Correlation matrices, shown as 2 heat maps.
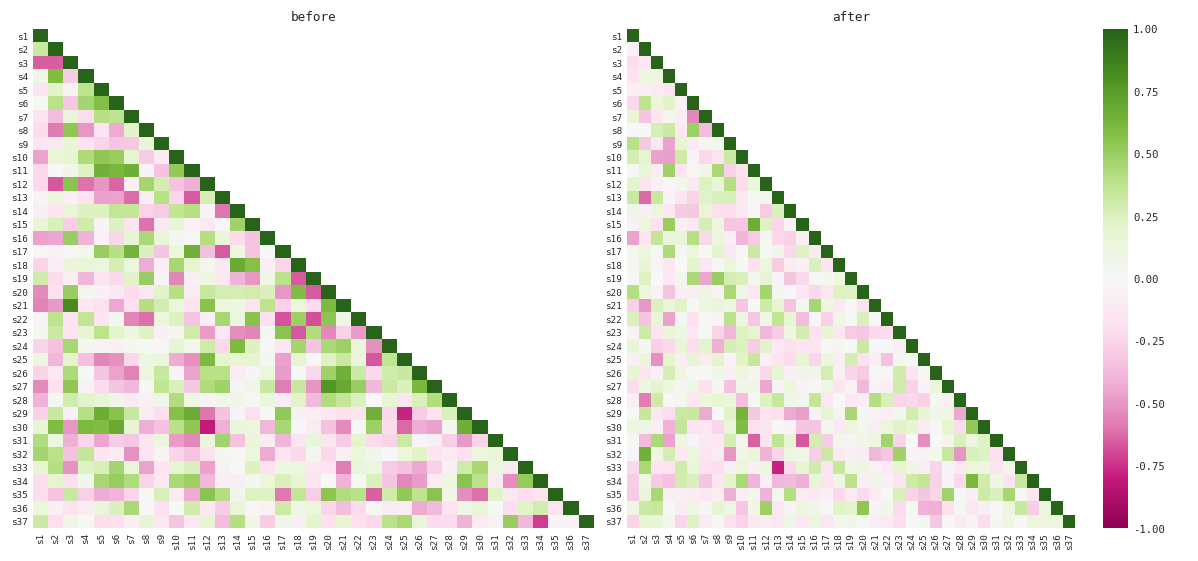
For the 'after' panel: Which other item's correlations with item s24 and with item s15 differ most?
s11
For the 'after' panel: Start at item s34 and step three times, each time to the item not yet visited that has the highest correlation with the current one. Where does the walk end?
s30
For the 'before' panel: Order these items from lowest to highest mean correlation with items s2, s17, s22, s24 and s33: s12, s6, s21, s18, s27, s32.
s12, s21, s27, s32, s18, s6
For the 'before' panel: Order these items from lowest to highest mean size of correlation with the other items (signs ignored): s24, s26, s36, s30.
s36, s24, s26, s30
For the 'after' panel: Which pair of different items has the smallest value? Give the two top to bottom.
s13, s33
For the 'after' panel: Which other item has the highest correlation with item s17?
s4
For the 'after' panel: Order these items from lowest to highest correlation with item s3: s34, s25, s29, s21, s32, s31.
s25, s34, s29, s32, s21, s31
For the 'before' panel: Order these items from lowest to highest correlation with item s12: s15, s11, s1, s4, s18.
s4, s11, s1, s15, s18
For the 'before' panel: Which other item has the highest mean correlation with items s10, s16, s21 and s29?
s3
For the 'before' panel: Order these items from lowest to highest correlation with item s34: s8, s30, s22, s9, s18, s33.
s8, s9, s22, s18, s30, s33
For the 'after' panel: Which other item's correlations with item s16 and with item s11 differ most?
s31
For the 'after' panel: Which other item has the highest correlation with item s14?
s35
